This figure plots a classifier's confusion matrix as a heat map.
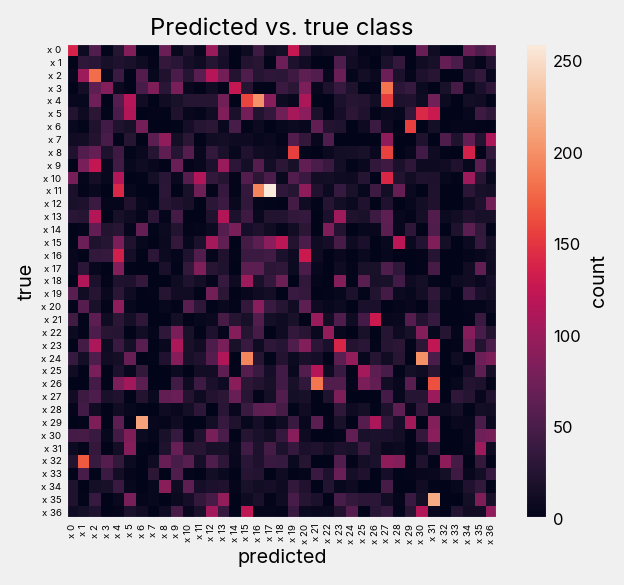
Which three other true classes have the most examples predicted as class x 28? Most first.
x 15, x 32, x 11
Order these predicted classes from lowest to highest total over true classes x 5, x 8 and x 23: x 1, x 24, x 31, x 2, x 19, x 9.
x 24, x 1, x 9, x 2, x 31, x 19
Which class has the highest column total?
x 2
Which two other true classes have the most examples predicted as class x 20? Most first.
x 16, x 4
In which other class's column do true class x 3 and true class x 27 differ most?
x 31
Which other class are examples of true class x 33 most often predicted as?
x 23
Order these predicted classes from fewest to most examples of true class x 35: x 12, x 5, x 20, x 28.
x 28, x 20, x 12, x 5
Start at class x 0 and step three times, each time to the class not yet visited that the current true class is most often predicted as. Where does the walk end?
x 36
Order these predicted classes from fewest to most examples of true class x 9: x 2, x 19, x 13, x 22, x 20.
x 19, x 22, x 20, x 13, x 2
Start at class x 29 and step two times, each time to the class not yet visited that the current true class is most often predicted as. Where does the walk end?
x 21
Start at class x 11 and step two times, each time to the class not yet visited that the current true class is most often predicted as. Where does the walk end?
x 4
